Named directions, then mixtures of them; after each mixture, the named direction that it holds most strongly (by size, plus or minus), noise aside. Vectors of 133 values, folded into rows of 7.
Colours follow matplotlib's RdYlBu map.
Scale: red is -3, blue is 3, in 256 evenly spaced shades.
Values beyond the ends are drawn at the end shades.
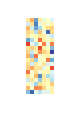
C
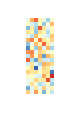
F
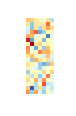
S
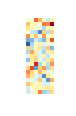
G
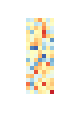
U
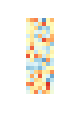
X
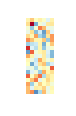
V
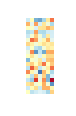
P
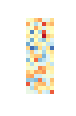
U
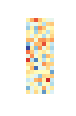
F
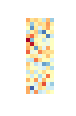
S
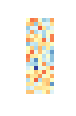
V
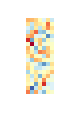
S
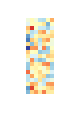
S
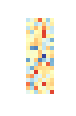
U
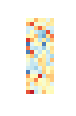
V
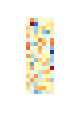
C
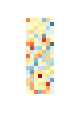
X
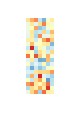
X
